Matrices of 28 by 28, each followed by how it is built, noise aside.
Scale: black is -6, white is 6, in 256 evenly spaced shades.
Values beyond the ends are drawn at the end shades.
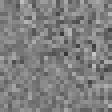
upper triangular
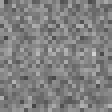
repeating columns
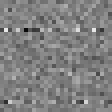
uneven rows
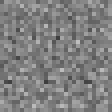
repeating columns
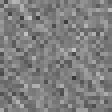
Toeplitz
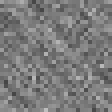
Toeplitz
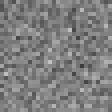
noise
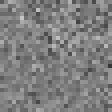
upper triangular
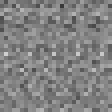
repeating columns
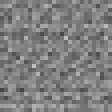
repeating columns
